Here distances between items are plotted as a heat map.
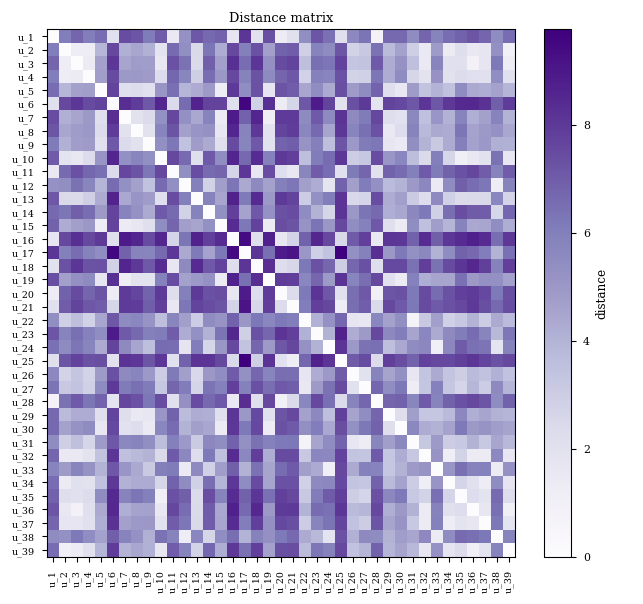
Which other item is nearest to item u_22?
u_31
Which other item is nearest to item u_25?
u_21
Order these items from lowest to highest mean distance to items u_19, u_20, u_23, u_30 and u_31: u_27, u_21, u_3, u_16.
u_27, u_3, u_21, u_16
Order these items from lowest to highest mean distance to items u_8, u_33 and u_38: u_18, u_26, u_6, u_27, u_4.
u_26, u_4, u_27, u_18, u_6
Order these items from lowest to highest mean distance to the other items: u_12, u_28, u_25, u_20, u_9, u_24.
u_9, u_12, u_24, u_28, u_20, u_25
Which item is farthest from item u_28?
u_17
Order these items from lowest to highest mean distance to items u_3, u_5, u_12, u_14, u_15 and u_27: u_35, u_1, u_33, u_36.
u_33, u_36, u_35, u_1
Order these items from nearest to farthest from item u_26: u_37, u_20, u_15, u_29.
u_37, u_29, u_15, u_20
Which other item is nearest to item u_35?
u_10
